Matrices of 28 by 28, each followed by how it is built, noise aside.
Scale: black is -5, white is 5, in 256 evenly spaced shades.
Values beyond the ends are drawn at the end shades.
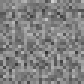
repeating columns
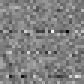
uneven rows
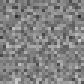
repeating columns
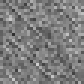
Toeplitz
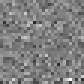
uneven rows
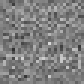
low rank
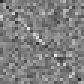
diagonal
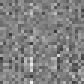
low rank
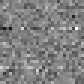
uneven rows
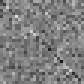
diagonal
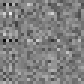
low rank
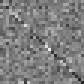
diagonal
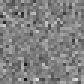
uneven rows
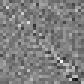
banded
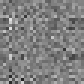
low rank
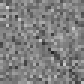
diagonal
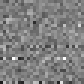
uneven rows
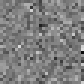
uneven columns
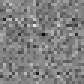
uneven rows
